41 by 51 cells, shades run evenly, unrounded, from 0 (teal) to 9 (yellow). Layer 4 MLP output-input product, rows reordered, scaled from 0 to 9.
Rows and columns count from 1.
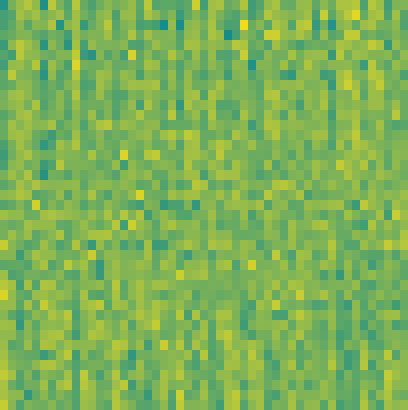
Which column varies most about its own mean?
1
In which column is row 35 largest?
21
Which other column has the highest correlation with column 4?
45
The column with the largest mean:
35
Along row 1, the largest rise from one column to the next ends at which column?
7
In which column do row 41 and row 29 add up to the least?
3
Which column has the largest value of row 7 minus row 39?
10
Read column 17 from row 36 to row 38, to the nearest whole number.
1 2 5
